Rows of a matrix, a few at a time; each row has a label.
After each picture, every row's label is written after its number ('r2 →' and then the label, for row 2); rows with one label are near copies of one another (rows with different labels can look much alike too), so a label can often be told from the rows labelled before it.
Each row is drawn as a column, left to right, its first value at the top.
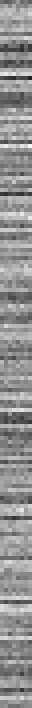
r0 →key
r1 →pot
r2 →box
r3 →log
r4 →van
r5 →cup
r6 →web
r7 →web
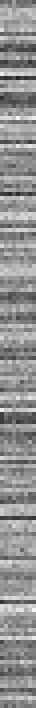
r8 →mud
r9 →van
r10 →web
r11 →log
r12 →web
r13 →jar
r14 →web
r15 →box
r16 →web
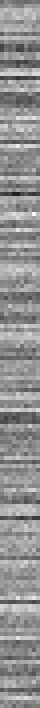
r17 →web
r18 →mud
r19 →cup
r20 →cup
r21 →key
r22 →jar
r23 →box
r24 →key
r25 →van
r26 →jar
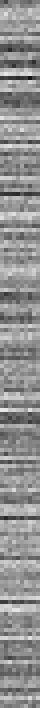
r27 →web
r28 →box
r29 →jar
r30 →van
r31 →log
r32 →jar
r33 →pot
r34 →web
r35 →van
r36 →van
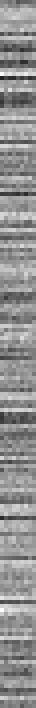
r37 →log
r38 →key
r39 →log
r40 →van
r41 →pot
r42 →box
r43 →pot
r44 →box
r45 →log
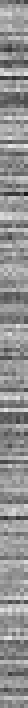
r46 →log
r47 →log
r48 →key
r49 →box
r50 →pot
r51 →box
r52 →pot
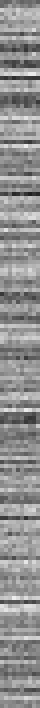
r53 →jar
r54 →web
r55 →log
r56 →van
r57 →log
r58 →web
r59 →box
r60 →mud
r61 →mud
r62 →web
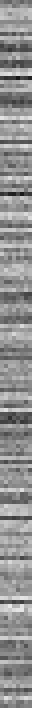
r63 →van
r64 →box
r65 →mud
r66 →van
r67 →log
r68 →van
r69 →box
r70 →web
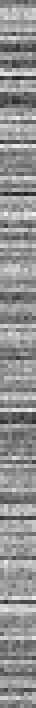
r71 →box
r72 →cup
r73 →key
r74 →van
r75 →key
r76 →pot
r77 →cup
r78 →cup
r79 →van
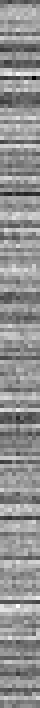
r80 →key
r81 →pot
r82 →pot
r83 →key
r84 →mud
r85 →pot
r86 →pot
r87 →pot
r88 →web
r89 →pot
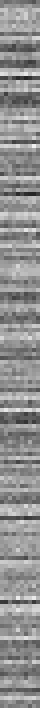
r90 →mud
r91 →cup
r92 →box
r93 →key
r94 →van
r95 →web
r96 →web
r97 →box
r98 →pot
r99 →jar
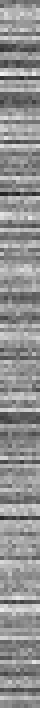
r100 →jar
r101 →mud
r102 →cup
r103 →pot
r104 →van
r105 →log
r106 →key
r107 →web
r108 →pot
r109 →jar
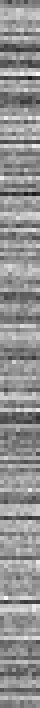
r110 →cup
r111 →van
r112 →key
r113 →key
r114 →web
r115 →log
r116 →pot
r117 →van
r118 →key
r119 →mud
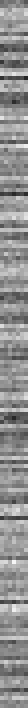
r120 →web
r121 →jar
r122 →pot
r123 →mud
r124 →jar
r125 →web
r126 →web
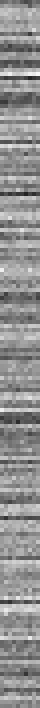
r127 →key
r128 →log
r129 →cup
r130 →mud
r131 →van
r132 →pot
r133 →pot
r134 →web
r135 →jar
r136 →pot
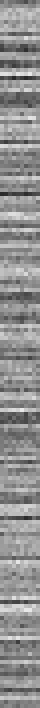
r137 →key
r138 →cup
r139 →mud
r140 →van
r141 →mud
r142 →web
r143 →pot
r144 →log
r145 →web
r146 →jar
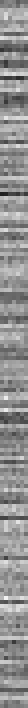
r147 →jar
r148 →van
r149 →jar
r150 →mud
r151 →web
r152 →van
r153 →web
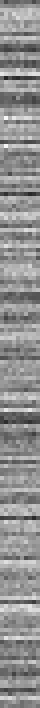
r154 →mud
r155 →web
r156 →box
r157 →web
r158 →van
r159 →mud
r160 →van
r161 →web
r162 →pot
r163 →key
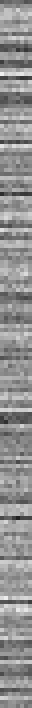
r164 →pot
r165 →web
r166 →cup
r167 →pot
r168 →jar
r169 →pot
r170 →key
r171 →pot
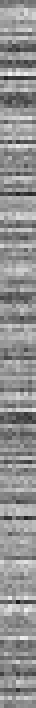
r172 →mud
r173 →log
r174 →log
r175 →web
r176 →cup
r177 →mud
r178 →log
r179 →mud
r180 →cup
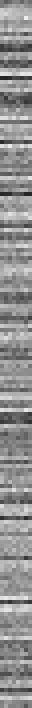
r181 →cup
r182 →web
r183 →cup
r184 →van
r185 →log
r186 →key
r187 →van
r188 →cup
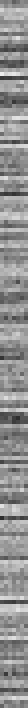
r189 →log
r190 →cup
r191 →log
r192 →mud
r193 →mud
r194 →van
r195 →web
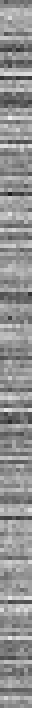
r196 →box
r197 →box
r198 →van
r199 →box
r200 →log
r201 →pot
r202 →log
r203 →box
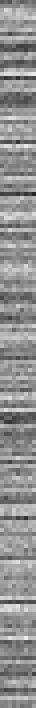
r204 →key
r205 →web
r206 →web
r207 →mud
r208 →cup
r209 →box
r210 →key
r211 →mud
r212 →cup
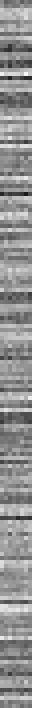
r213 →mud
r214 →jar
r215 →key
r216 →jar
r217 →jar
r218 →box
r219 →cup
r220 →box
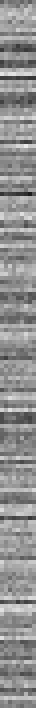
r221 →mud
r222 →box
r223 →web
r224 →box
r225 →key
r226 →key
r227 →cup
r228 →pot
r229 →van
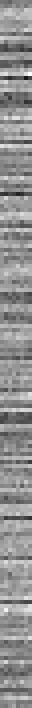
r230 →pot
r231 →jar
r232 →web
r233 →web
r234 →key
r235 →cup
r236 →log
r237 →log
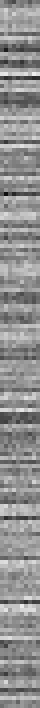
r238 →mud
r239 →cup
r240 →mud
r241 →key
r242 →jar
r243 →jar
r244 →log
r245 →web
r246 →log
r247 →log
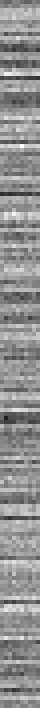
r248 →cup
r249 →mud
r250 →mud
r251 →cup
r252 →jar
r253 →key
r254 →box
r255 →web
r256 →log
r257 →web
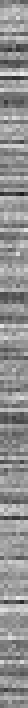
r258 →jar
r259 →log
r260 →jar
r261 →log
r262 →van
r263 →pot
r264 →pot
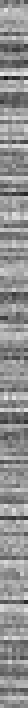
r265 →jar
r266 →web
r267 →jar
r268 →box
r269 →web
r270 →cup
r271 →pot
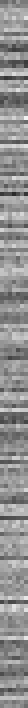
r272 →pot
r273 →web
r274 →log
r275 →mud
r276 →jar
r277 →box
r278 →van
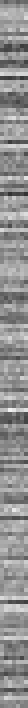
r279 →log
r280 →box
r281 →cup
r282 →box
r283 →pot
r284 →key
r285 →cup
